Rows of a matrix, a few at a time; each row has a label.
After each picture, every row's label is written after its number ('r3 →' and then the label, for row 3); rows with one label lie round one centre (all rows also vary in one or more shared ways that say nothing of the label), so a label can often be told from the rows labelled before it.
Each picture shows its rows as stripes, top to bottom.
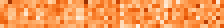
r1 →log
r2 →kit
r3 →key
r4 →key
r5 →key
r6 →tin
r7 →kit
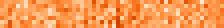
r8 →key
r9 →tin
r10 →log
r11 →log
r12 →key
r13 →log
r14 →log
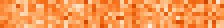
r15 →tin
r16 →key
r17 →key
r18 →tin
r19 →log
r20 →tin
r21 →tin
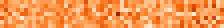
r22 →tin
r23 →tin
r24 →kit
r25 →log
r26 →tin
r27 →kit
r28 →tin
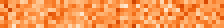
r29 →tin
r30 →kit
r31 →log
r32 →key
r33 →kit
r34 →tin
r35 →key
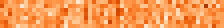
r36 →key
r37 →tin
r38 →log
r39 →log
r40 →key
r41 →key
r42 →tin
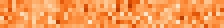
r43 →log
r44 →log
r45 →log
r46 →tin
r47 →kit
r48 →log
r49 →tin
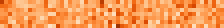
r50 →tin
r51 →tin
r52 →key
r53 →log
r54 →key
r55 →key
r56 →log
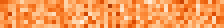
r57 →tin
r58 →key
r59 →key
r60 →log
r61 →kit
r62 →key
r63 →log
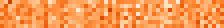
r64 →log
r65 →kit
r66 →key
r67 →kit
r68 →tin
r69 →kit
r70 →tin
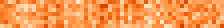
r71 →key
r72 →tin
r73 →tin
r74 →key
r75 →tin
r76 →tin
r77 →kit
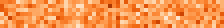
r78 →tin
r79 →key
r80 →tin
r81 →kit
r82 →log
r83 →kit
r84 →key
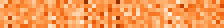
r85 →log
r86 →kit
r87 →key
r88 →kit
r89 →log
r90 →key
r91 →log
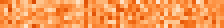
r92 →key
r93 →log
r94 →log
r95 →key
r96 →tin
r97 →log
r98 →key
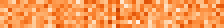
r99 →key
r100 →kit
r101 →log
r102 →key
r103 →log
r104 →kit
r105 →log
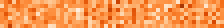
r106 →log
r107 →kit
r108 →key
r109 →tin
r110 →key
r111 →tin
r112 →log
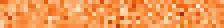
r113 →tin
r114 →key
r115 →key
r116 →kit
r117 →log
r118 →kit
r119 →log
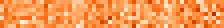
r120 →key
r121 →kit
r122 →kit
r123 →tin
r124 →kit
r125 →tin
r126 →key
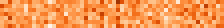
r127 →log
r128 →tin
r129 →key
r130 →tin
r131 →log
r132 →kit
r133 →log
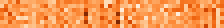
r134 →log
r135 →kit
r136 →tin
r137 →log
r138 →tin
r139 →log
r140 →tin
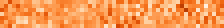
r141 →log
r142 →kit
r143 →key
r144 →kit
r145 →tin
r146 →tin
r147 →log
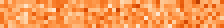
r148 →kit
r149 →tin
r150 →log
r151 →key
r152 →tin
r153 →key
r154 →kit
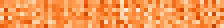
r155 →tin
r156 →tin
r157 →kit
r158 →tin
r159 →kit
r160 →log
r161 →tin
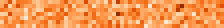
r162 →log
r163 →kit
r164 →tin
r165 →log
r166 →key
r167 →kit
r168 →tin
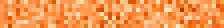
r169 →key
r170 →kit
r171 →kit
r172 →key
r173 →log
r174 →tin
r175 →log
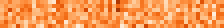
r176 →log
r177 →kit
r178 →log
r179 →kit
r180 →kit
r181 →tin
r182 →key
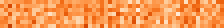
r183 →kit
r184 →log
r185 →kit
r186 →log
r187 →key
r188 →key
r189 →log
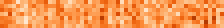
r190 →tin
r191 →key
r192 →tin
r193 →log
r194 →tin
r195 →tin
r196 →tin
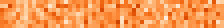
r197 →tin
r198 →log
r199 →tin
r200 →key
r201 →key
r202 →tin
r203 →tin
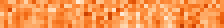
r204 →key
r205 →tin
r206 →log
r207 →kit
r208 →kit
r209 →kit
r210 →kit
